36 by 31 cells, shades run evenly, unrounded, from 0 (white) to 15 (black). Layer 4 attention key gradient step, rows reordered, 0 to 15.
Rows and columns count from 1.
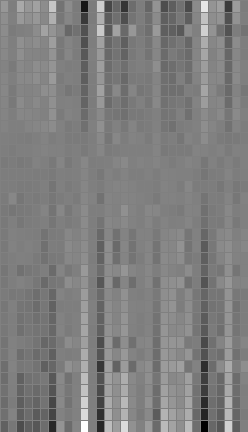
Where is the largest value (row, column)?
36, 26
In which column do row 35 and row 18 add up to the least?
11
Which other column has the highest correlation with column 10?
23
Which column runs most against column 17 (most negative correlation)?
9
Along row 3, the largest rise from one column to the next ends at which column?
14
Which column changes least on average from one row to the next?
12
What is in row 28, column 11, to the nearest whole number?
5
